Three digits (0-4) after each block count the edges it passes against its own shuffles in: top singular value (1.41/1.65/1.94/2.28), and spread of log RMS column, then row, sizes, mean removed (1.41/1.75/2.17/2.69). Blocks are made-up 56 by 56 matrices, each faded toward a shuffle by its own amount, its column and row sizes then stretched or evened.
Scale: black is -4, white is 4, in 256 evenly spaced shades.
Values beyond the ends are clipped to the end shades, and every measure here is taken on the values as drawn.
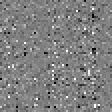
0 3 2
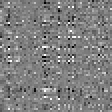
4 3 3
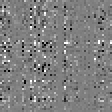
2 4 3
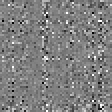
2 4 3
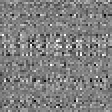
3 0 4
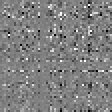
2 4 4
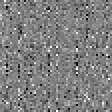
3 3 1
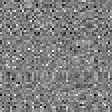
4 0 2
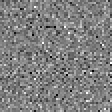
3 0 1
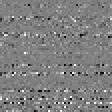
1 0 4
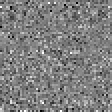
2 0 2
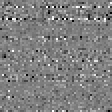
1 0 4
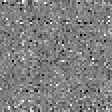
1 1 2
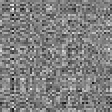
4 2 3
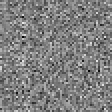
1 1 0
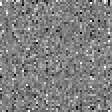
0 4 1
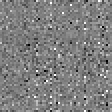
0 3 2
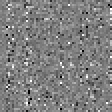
0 3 1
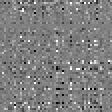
3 3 4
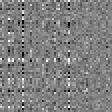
4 4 2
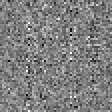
2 3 0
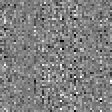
0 4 1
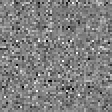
1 2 2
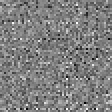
1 2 2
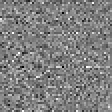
2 0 3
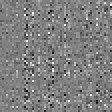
0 4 1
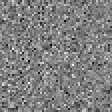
2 2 0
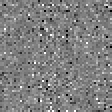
0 2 2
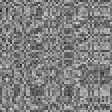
4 2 0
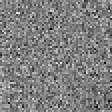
2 1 0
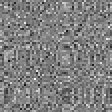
4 0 1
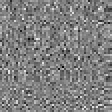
4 0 1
